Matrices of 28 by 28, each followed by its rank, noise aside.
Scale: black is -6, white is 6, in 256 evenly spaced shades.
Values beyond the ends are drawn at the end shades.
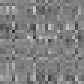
three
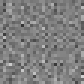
four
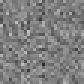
seven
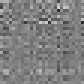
three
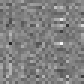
three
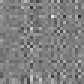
three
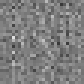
five
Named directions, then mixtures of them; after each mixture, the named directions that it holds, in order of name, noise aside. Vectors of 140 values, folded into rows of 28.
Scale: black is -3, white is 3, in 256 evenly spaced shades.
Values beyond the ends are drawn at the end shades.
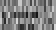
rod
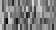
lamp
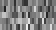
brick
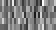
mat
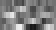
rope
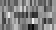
rod, rope.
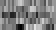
rod, rope.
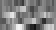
rope.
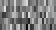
brick.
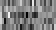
lamp, rod.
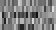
rod.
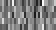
mat.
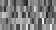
brick.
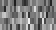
brick.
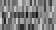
rod.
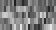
brick, rope.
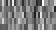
mat.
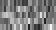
brick, rope.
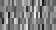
lamp, mat.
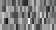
brick, lamp.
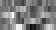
rope.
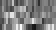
lamp, rope.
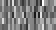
mat.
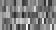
brick, rod.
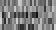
rod.
